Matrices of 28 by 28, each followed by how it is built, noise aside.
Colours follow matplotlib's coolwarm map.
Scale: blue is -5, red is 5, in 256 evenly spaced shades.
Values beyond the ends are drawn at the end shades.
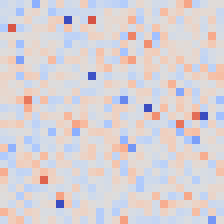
sparse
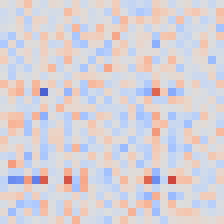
low rank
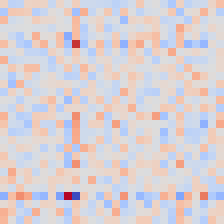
low rank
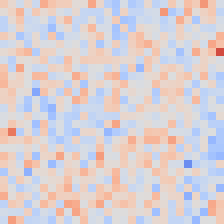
smooth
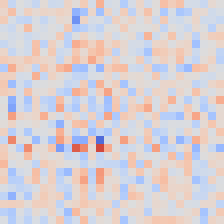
low rank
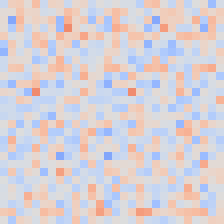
repeating columns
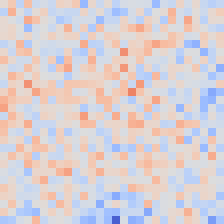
smooth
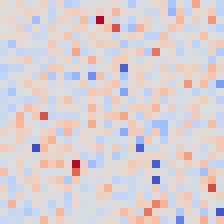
sparse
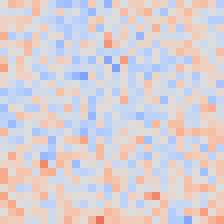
smooth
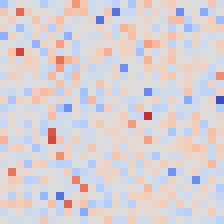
sparse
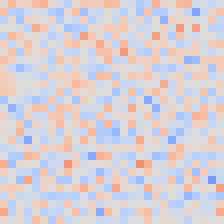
repeating columns
